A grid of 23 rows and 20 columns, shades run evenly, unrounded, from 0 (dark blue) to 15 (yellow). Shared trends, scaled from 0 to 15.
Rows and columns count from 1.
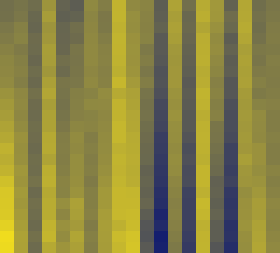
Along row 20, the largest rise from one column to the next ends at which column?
15
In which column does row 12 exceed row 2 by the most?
1
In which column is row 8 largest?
9
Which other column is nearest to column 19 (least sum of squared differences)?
6
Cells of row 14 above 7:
14
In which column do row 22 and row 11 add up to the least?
12
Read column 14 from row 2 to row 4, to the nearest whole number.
6 6 6
